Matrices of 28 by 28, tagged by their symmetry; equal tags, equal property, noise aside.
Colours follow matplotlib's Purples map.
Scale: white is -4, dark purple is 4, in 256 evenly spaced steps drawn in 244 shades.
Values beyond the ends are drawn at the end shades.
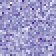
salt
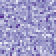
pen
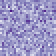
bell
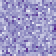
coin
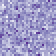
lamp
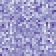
bell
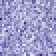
bell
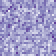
bell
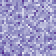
salt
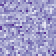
lamp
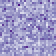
pen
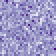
salt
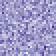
pen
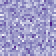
bell
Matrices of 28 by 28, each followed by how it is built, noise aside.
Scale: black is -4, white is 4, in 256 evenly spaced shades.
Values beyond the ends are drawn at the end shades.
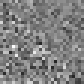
lower triangular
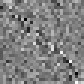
banded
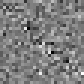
banded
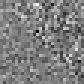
upper triangular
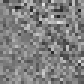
upper triangular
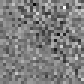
upper triangular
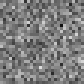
repeating rows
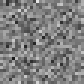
repeating rows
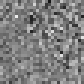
upper triangular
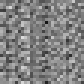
repeating rows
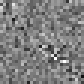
banded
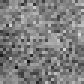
smooth
